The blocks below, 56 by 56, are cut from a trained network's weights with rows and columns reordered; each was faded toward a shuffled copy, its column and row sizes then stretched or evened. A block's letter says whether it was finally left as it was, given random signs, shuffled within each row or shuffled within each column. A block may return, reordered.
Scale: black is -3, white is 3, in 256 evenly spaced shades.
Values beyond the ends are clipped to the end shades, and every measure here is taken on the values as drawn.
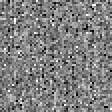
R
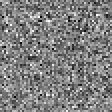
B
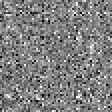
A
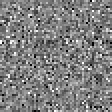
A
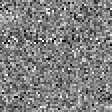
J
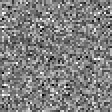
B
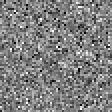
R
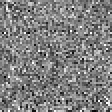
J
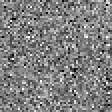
R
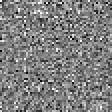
A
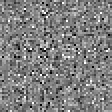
A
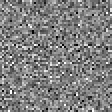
A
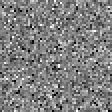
R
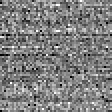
A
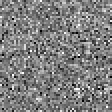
B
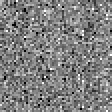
R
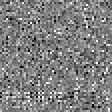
A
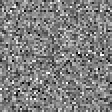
J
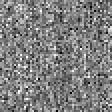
R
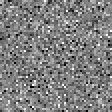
R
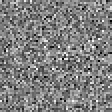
J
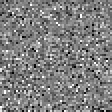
J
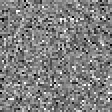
J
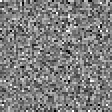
B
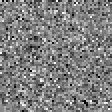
J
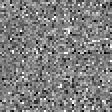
B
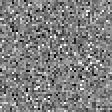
R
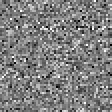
J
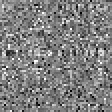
A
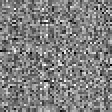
A
